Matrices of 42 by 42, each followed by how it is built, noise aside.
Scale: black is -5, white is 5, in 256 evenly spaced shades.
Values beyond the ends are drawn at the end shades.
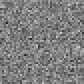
repeating columns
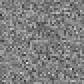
repeating rows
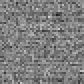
blocks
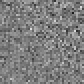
upper triangular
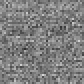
blocks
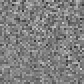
upper triangular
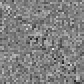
banded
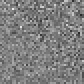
upper triangular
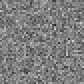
repeating rows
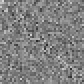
banded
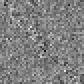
banded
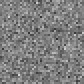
repeating rows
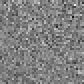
upper triangular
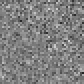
upper triangular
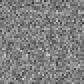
repeating columns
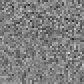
upper triangular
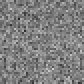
blocks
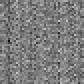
repeating rows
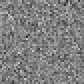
noise
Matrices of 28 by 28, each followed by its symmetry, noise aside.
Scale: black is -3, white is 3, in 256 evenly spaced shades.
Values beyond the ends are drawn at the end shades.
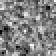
symmetric across the other diagonal.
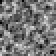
symmetric.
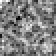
symmetric.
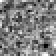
symmetric.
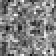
mirrored top to bottom.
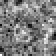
symmetric across the other diagonal.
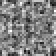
mirrored top to bottom.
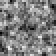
same after a half turn.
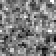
no symmetry.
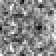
mirrored top to bottom.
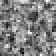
no symmetry.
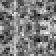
mirrored top to bottom.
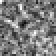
symmetric.
